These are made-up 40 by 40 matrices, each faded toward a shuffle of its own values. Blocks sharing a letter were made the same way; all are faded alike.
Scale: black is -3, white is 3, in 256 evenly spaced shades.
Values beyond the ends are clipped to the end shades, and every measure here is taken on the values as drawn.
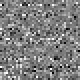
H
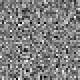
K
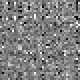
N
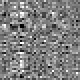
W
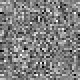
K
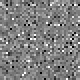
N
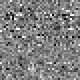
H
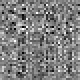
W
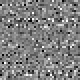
H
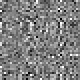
W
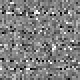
H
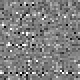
N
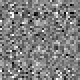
K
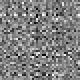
W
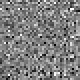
K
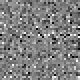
N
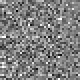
K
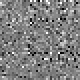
N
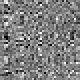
W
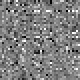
N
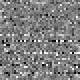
H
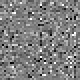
N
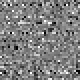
H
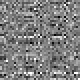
W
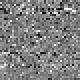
H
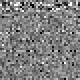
H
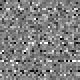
H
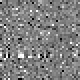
N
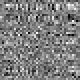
W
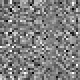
W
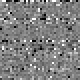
H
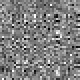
W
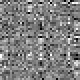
W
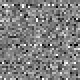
H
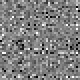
N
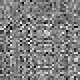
W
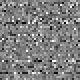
H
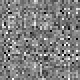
W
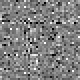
N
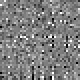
N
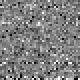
H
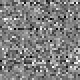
H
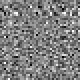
K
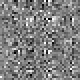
W
